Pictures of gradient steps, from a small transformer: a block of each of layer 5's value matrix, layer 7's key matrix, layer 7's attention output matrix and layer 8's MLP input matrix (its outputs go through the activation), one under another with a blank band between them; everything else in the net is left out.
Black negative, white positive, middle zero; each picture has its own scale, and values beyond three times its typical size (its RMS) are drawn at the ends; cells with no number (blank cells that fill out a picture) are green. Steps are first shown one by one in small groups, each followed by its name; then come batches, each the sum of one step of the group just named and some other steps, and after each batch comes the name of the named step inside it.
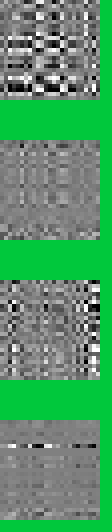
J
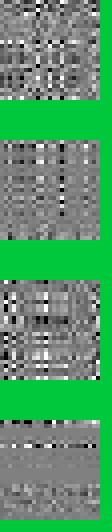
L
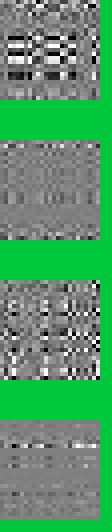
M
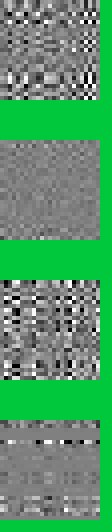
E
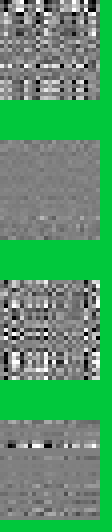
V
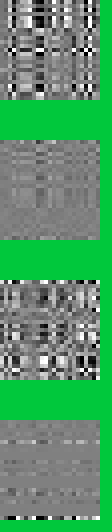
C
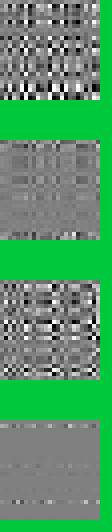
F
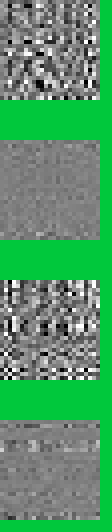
F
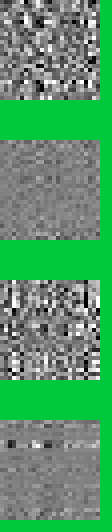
V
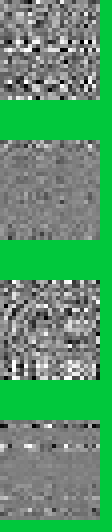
L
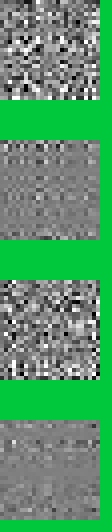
F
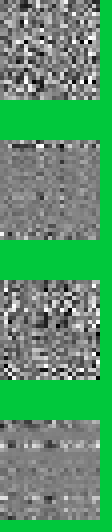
L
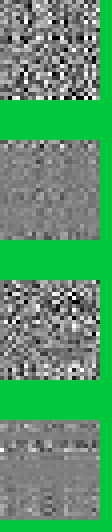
F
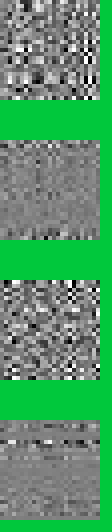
E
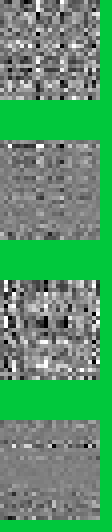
L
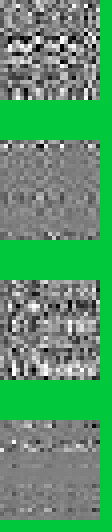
M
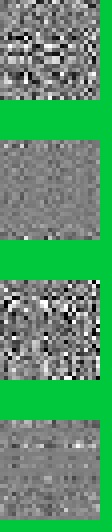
M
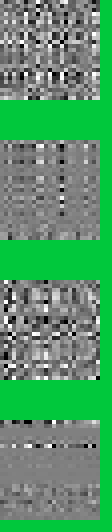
L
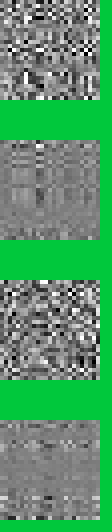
C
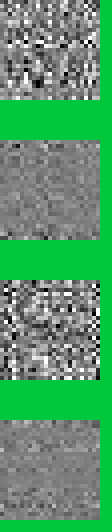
E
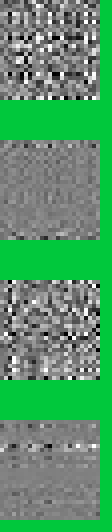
M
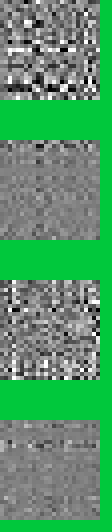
J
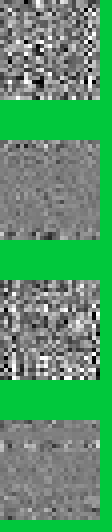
L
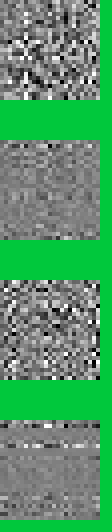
M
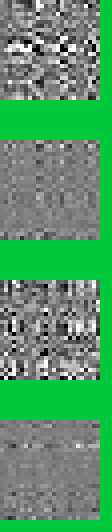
M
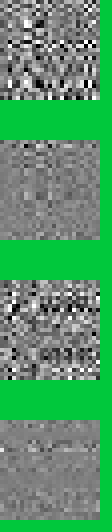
F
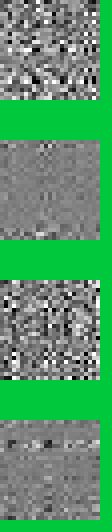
V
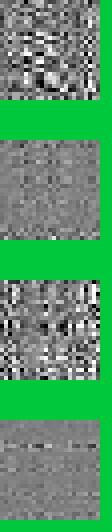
J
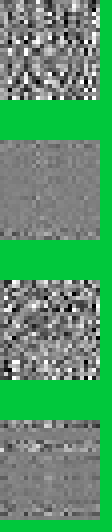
V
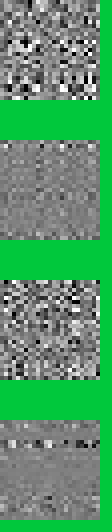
E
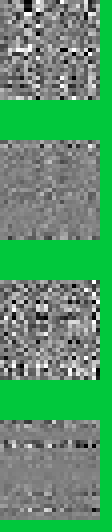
L
